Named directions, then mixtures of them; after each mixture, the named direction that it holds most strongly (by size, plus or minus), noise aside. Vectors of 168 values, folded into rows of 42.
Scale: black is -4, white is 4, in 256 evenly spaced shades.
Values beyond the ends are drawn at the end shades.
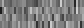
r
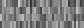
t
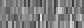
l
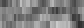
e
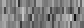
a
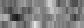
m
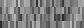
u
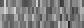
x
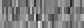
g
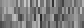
u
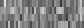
x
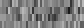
g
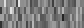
u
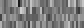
t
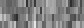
m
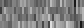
r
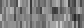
t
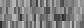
u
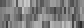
e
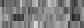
m
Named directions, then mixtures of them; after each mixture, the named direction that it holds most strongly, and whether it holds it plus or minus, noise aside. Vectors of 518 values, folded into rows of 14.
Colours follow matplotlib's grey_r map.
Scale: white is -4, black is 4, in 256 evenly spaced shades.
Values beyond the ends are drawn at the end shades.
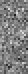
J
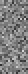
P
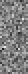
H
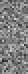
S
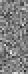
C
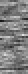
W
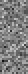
S, plus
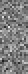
S, plus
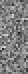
H, plus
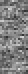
W, minus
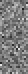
H, plus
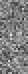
H, minus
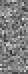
C, minus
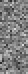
S, plus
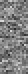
S, minus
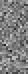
P, plus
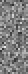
H, plus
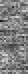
W, plus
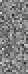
S, minus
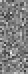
C, plus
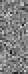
C, minus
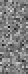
S, minus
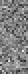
P, plus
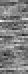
W, minus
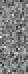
H, plus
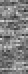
W, minus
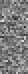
P, minus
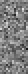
J, plus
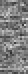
W, minus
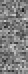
J, minus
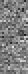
J, minus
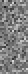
P, minus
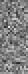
J, minus
